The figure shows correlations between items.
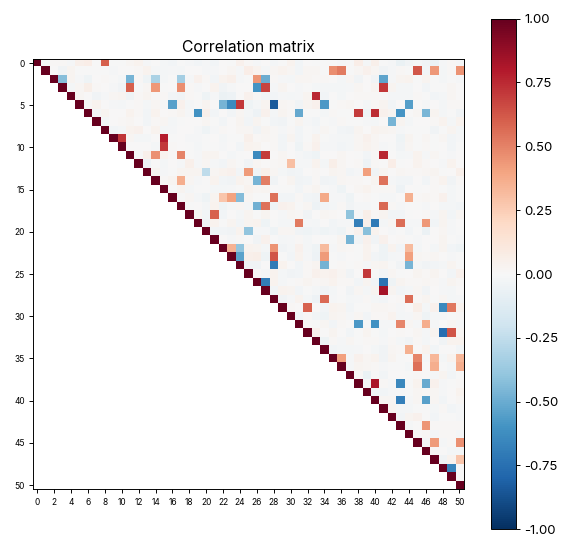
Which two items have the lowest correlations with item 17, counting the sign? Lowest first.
26, 2
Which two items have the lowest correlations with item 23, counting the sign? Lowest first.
5, 24
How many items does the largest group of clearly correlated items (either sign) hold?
8
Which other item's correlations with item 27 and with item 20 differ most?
41
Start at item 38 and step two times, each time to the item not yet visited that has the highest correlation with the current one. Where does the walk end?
6
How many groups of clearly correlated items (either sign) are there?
12
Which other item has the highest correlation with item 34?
28
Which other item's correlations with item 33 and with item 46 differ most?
4
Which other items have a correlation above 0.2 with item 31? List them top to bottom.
19, 43, 46
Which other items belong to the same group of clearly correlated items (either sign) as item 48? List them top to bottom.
29, 32, 49
